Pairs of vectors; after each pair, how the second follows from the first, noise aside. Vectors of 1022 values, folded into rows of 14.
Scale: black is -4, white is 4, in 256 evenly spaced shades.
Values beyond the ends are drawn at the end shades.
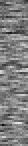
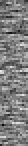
copied.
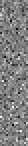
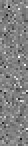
wrapped around, negated, partly zeroed.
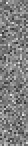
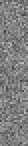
reversed, negated, shrunk.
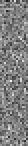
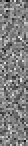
copied.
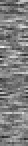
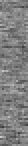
wrapped around, negated, shrunk.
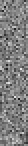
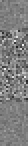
wrapped around, negated, partly zeroed.
